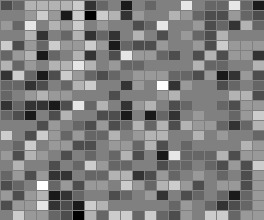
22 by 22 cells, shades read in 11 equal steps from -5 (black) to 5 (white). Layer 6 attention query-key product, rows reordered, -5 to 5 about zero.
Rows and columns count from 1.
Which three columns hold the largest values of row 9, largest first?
14, 8, 7
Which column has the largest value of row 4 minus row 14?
3
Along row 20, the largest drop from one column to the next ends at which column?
5
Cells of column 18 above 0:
4
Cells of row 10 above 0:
8
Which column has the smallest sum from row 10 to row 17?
11
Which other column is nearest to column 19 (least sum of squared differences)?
1
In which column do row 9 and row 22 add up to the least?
15
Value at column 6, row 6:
0
